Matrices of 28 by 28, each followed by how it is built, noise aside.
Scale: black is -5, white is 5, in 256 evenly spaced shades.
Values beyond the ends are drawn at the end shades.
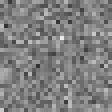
noise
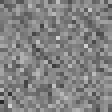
Toeplitz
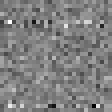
uneven rows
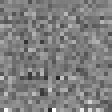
uneven rows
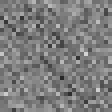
Toeplitz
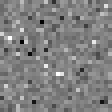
sparse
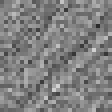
Hankel
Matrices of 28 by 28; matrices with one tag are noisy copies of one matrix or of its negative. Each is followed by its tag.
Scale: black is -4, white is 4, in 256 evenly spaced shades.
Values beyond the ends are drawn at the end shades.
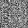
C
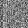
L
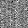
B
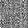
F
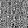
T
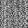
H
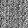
H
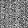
B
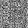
C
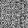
F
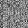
L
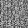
T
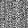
B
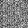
L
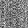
B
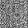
F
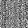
H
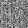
T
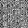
L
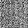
F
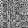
L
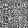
C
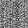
B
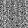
H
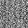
H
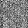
L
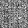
C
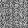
F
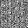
T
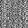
H
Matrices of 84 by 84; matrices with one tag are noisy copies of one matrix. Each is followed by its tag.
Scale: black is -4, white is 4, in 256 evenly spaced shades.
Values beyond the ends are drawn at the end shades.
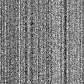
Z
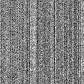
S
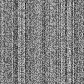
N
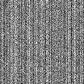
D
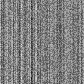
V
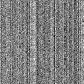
S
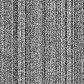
N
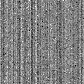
V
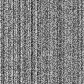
V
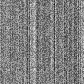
S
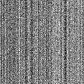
Z
